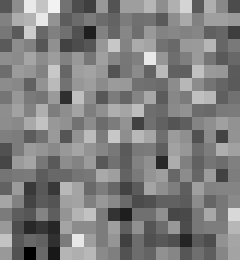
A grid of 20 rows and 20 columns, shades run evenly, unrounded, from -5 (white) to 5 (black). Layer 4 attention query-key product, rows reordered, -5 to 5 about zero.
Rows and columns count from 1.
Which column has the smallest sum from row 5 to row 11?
5
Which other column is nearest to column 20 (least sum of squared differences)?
8
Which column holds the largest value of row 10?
12
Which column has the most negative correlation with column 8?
3
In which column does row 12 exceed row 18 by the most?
1
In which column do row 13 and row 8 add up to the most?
14
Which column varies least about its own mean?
9
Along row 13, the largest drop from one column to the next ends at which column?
15
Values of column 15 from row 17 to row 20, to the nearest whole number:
2 -1 2 0
